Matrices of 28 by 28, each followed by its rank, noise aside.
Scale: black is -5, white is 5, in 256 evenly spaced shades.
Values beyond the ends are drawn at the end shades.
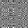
three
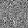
six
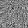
six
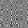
two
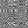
three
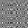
two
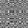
two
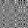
two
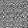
four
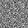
six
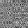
four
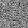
six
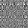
three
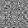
six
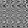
two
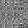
three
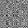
four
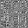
four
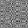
two
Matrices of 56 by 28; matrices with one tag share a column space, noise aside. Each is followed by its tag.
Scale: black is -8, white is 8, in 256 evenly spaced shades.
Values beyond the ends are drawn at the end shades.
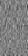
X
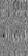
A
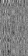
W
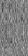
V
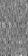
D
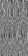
A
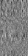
A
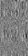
A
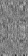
X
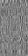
W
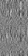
A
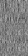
V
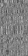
W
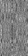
V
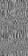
A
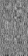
D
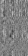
A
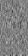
D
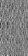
D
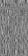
W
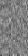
X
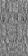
V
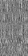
V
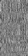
V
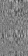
A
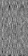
X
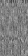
W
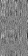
A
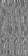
W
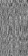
W
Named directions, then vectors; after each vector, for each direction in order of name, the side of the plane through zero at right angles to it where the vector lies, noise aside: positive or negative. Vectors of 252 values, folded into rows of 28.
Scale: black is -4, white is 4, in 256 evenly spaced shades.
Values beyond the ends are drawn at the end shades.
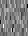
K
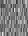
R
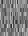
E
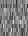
negative, positive, positive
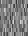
negative, positive, positive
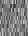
negative, negative, positive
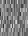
negative, negative, negative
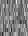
positive, negative, negative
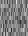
positive, negative, negative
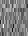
positive, positive, negative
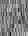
positive, positive, negative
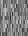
negative, positive, negative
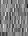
negative, positive, negative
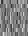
positive, negative, positive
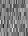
negative, negative, positive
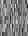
negative, positive, negative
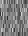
negative, negative, negative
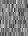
positive, positive, negative
